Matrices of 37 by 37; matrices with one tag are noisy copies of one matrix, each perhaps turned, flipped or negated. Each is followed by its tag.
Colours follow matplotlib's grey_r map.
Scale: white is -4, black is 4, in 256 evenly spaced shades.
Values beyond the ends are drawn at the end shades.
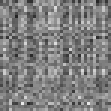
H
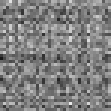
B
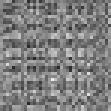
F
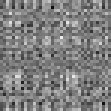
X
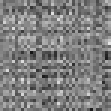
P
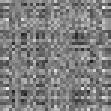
X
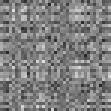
X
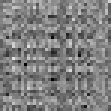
F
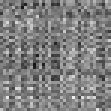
P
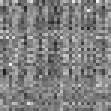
H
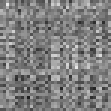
P
